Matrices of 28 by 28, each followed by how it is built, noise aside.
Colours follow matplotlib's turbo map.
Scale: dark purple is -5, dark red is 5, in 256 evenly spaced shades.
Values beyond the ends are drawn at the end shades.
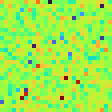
sparse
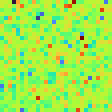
sparse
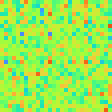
low rank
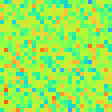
Toeplitz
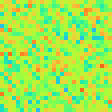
Toeplitz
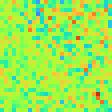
upper triangular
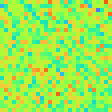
Toeplitz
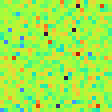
sparse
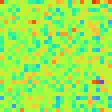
low rank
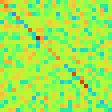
diagonal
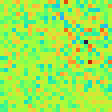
upper triangular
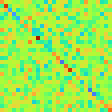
diagonal
